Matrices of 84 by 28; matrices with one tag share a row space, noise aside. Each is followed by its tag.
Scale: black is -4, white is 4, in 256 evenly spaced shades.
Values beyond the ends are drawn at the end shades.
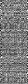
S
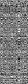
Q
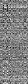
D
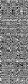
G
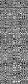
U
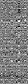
Q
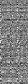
G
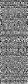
S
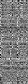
G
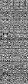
D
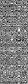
Q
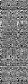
G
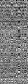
Q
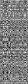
D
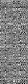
U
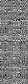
U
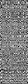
S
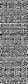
S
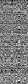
Q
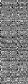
G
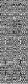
U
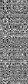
D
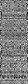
S
